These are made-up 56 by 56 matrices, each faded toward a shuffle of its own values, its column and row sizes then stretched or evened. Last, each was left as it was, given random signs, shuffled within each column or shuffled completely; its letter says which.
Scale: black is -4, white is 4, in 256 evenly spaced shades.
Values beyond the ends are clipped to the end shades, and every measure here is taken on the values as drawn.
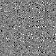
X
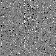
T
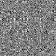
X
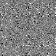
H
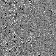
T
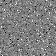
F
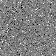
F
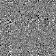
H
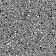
F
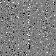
T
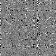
H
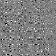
X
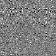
X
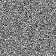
F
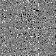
H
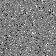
F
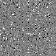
X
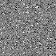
H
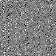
T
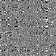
X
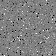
F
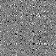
X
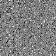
T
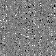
T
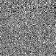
H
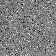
F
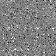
H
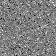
F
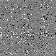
H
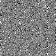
T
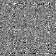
H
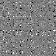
X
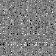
X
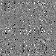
H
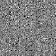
X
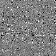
H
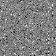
T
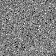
F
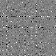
X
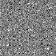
H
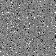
T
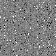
T
